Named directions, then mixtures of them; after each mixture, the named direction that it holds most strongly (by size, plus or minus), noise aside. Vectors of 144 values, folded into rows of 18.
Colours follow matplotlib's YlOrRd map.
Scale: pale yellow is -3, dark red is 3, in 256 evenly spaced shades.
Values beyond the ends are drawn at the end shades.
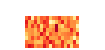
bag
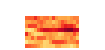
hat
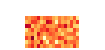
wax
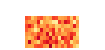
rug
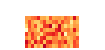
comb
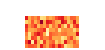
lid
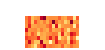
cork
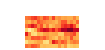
hat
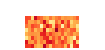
bag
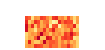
rug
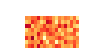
wax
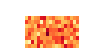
lid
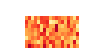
bag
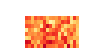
comb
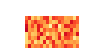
comb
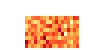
comb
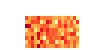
wax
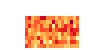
cork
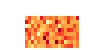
wax
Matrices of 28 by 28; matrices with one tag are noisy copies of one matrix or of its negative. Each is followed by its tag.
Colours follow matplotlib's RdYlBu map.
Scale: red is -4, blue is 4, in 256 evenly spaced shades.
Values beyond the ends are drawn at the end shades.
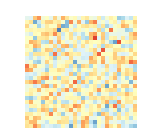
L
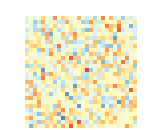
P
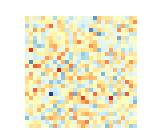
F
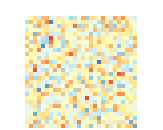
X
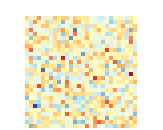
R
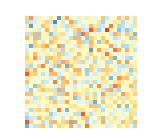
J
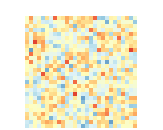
F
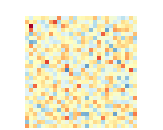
J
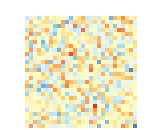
X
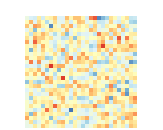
F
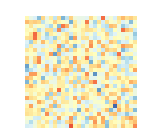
L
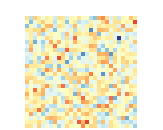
F
